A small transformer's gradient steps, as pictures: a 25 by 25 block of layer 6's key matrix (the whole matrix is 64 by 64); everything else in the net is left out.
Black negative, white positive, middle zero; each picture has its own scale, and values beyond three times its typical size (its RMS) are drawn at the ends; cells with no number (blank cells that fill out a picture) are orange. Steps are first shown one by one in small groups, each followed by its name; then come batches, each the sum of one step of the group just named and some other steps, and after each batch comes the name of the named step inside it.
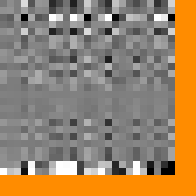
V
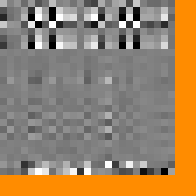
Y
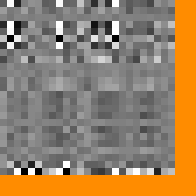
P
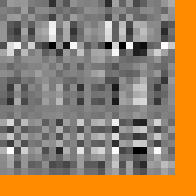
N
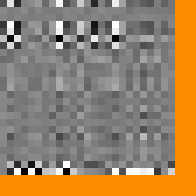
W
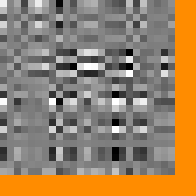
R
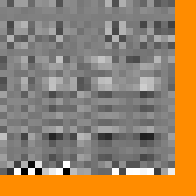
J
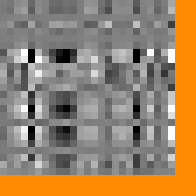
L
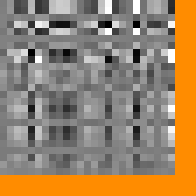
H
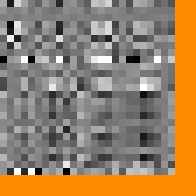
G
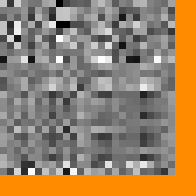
G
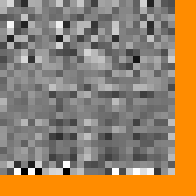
P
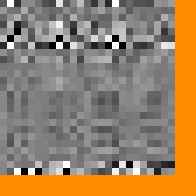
P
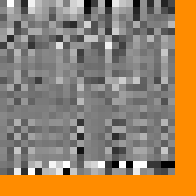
W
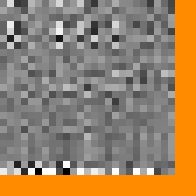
W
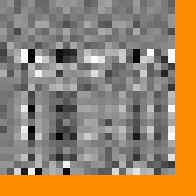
L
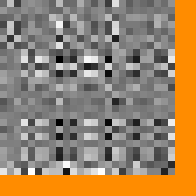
V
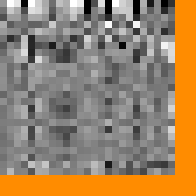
L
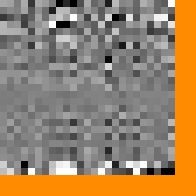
V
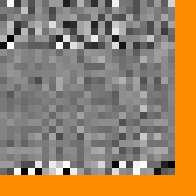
W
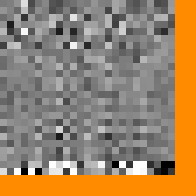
V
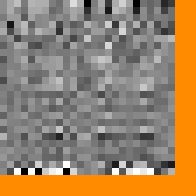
J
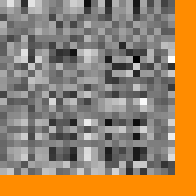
R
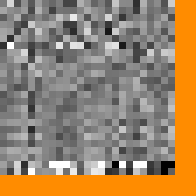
V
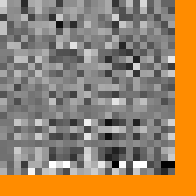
R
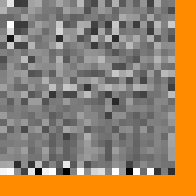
P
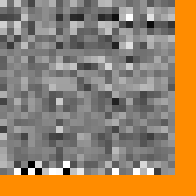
J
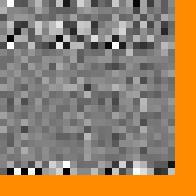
W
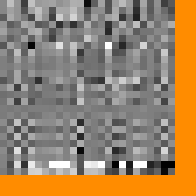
Y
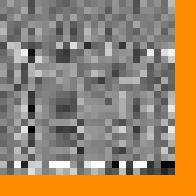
L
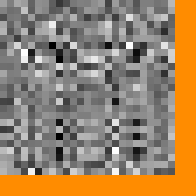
N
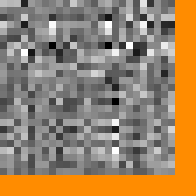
N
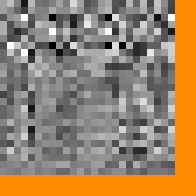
N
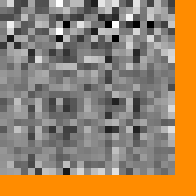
H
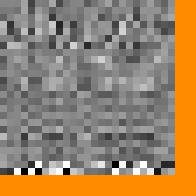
J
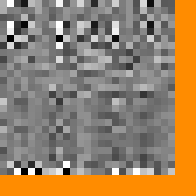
P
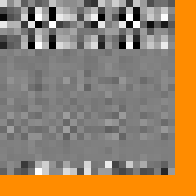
Y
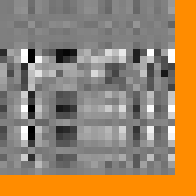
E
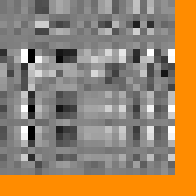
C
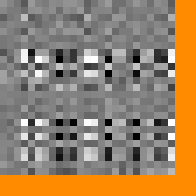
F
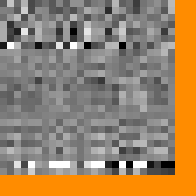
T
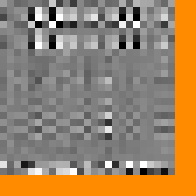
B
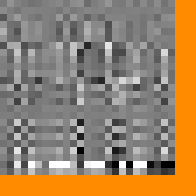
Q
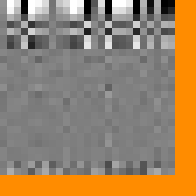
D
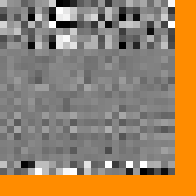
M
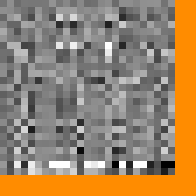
Q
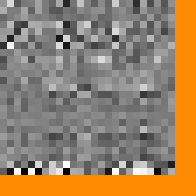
T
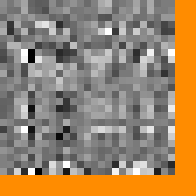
C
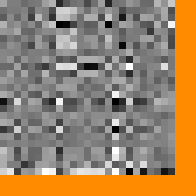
M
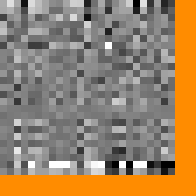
Q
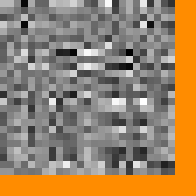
C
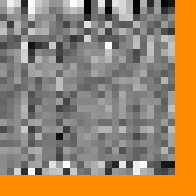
D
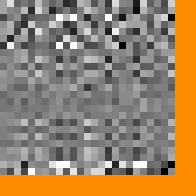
T
